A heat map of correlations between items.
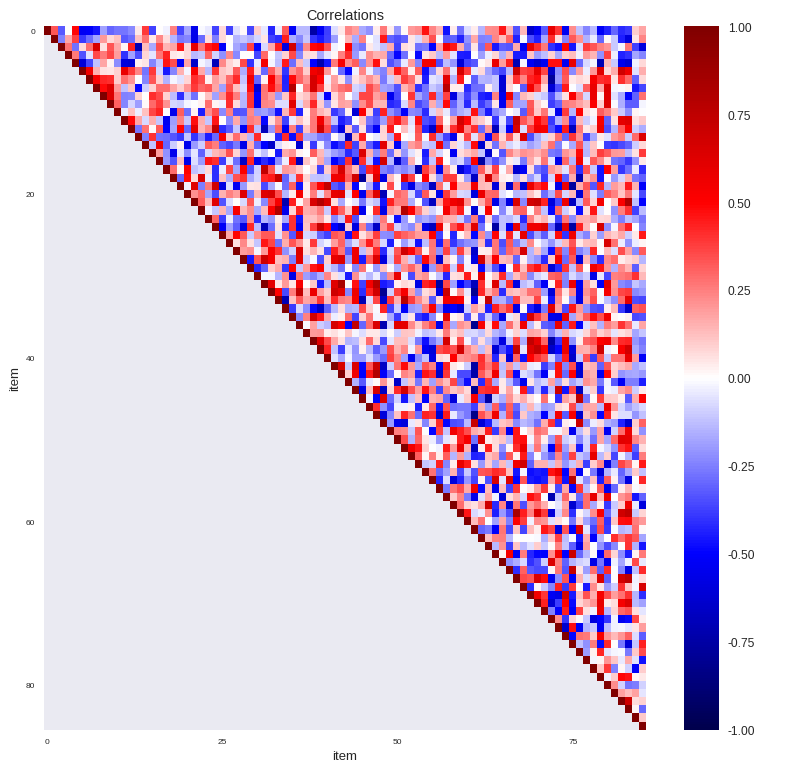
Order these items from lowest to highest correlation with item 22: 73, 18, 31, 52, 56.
56, 31, 73, 52, 18
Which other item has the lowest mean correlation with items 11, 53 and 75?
17
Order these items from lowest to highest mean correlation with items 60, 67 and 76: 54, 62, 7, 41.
54, 41, 7, 62
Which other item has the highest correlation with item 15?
45
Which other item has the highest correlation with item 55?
75
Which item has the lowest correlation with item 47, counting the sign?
61
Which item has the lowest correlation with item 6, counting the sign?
72
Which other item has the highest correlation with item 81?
62
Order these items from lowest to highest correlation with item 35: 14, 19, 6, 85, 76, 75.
85, 75, 14, 76, 19, 6
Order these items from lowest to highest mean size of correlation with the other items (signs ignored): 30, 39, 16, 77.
77, 30, 16, 39
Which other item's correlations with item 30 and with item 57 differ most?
7
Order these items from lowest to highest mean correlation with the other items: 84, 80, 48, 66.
48, 84, 66, 80
